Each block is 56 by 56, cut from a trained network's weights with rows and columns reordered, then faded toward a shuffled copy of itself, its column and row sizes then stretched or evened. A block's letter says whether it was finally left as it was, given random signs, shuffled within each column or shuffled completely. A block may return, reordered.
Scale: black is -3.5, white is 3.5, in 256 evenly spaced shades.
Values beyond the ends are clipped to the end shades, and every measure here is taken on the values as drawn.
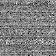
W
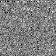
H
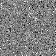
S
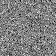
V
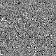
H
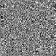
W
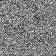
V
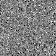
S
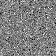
V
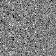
S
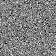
V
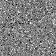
V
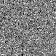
V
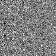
S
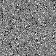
S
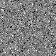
S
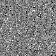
S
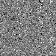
S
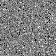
S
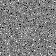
V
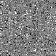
W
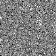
S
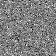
V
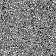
V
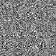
W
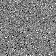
V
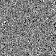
S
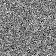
V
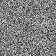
V
